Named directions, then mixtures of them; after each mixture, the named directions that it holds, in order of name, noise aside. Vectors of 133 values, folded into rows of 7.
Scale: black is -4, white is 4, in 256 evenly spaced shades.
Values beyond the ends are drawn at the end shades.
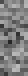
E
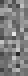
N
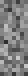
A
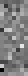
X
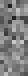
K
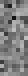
K, X.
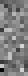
X.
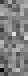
E, N, X.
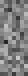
A.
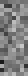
A, K, X.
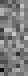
N, X.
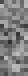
E.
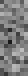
E.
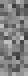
A, E, K.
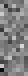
E, X.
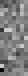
N, X.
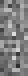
N.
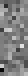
X.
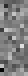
X.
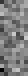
E, N, X.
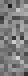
A, K, N.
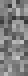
K.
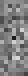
K, N, X.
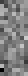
E, N, X.
